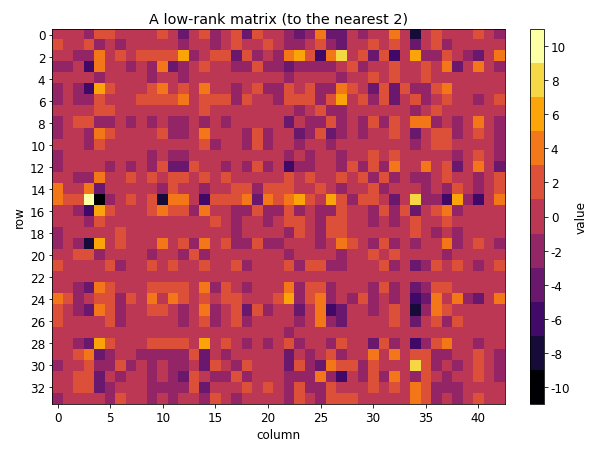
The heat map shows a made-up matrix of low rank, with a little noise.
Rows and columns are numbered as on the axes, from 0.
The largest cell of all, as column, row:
3, 15
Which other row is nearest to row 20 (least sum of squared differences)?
4
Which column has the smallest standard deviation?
41
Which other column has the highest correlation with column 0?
38
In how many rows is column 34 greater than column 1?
11
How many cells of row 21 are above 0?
13
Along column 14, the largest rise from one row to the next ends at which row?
16
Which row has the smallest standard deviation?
22
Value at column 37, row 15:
-6
